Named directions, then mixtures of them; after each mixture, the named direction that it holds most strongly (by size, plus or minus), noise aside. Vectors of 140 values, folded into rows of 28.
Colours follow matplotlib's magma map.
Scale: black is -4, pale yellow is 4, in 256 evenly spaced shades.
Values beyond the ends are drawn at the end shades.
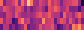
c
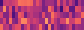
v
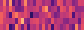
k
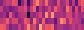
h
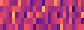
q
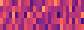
q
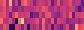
k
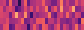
k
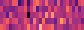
h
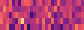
k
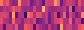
q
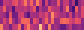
v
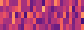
q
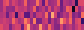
h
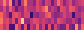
k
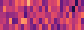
v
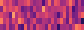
q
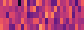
h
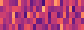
q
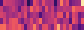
c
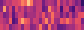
v
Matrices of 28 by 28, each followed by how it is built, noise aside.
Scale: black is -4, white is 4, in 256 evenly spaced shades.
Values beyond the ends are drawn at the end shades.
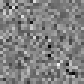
banded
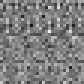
repeating columns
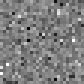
sparse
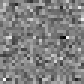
uneven rows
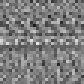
repeating columns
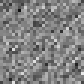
Hankel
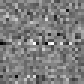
uneven rows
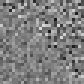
upper triangular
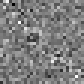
banded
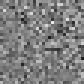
upper triangular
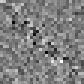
banded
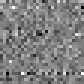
uneven rows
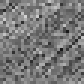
Hankel
